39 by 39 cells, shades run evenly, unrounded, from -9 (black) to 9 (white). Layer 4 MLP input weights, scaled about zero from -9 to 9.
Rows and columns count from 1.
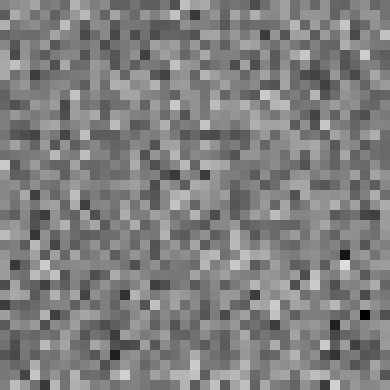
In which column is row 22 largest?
28
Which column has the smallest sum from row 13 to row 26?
16
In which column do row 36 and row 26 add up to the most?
25
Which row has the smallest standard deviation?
5
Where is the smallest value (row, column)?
32, 37
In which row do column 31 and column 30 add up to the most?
6
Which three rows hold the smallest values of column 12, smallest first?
36, 34, 4
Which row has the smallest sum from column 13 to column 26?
14
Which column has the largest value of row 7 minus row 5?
2
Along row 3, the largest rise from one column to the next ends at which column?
7
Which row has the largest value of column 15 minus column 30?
29
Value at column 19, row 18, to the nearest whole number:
1
